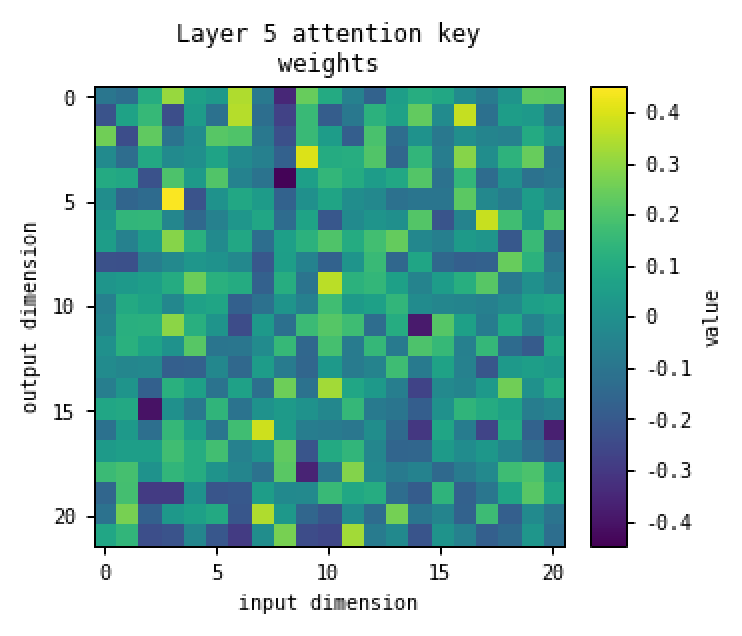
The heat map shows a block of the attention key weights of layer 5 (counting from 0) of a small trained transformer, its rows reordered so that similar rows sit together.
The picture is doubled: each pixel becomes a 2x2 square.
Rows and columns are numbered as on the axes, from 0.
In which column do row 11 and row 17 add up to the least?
14
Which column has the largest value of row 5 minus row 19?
3
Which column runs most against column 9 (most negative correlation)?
8
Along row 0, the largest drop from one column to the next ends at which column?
7
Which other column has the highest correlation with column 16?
9
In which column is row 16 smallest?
20
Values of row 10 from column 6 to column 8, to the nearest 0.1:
-0.2 -0.1 0
